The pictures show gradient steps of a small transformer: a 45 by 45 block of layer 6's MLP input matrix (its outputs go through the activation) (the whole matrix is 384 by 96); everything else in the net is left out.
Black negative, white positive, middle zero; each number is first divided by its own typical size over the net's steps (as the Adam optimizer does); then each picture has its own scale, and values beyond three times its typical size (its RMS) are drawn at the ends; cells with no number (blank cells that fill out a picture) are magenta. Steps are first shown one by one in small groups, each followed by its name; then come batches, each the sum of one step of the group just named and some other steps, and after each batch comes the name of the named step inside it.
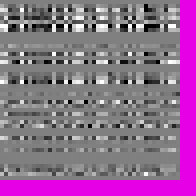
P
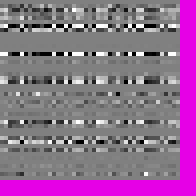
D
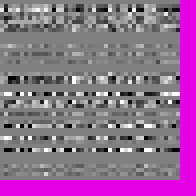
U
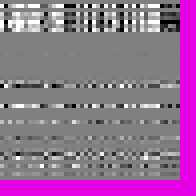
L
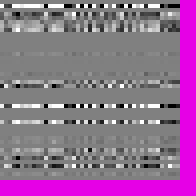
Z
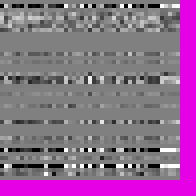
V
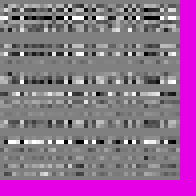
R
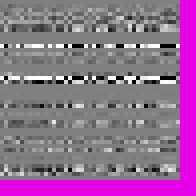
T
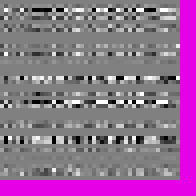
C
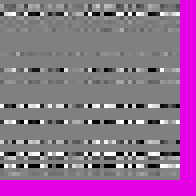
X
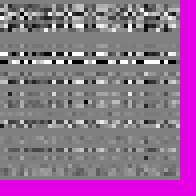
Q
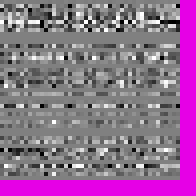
L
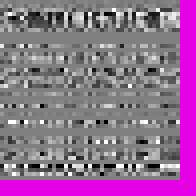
X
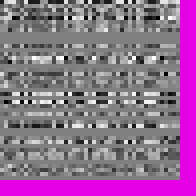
R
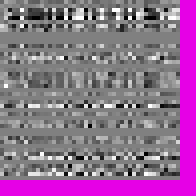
P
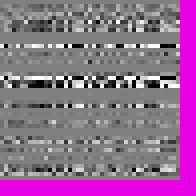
T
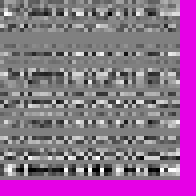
D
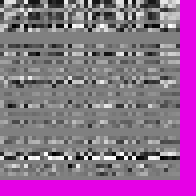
P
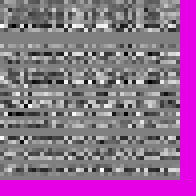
D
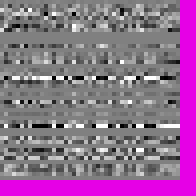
T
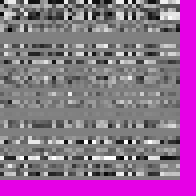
R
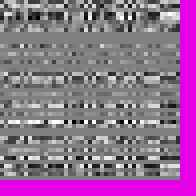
Z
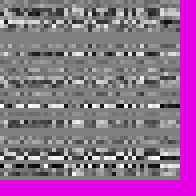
D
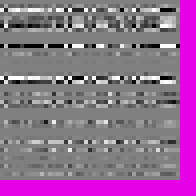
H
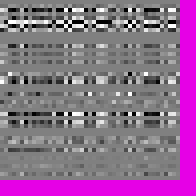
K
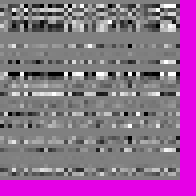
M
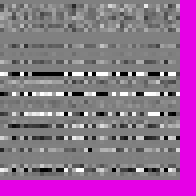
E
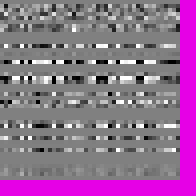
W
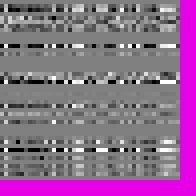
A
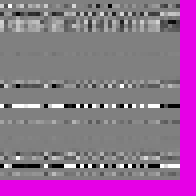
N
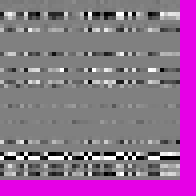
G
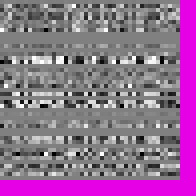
N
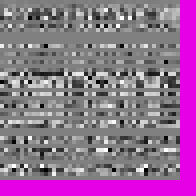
E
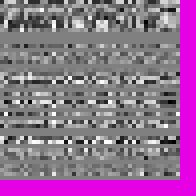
H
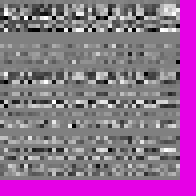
M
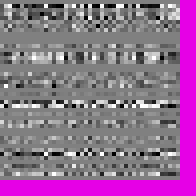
N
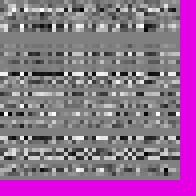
E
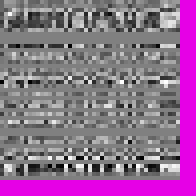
H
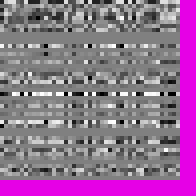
E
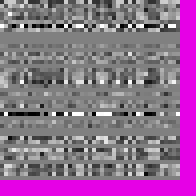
K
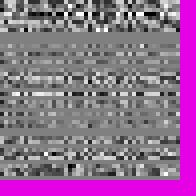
G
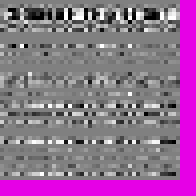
K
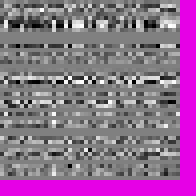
H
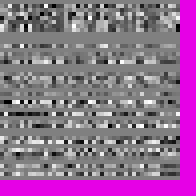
W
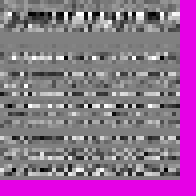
E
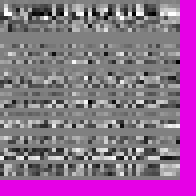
G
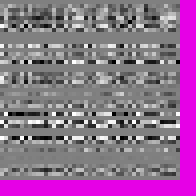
K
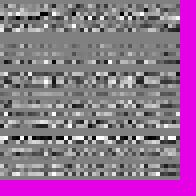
W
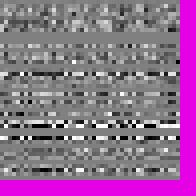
E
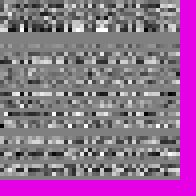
M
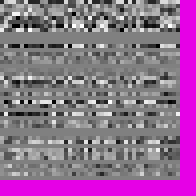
H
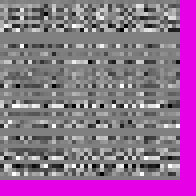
N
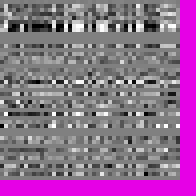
M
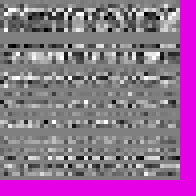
H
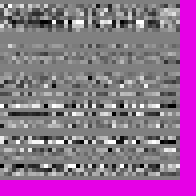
N
